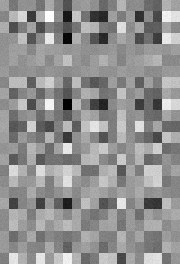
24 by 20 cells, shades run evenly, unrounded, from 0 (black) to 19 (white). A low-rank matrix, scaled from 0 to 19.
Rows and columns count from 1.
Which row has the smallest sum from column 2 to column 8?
19
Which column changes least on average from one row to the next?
15
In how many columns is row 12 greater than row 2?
9
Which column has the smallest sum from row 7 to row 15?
8
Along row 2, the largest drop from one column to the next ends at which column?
4
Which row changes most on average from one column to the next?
2
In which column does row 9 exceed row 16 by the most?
14
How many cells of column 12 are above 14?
4
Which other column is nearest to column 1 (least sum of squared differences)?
10
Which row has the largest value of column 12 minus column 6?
12
